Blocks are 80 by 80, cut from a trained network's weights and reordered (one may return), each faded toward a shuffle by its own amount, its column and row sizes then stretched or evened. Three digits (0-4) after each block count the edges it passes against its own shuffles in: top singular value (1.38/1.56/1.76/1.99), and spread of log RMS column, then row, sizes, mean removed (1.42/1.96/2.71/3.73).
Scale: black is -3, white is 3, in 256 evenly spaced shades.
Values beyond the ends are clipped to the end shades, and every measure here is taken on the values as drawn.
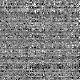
4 2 2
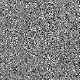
0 3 1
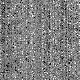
3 2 0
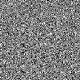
3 0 2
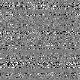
0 1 4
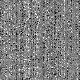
3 3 0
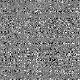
0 2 3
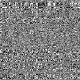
3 1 3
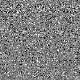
0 0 3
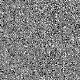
0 1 1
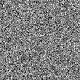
1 0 0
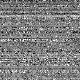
4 0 3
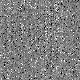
0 1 0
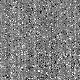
1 1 0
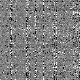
2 3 0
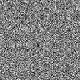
3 0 0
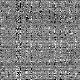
3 3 2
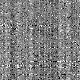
4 0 2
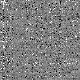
0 2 1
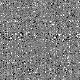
0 1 2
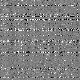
2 1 4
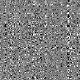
3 3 3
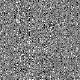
0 3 0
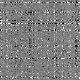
3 2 3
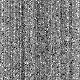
4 1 0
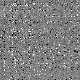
0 1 2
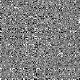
3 2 3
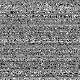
3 0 3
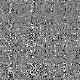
0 3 4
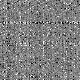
2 1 2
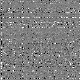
1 2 3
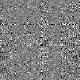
3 3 3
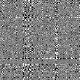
4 3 3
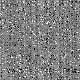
2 0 1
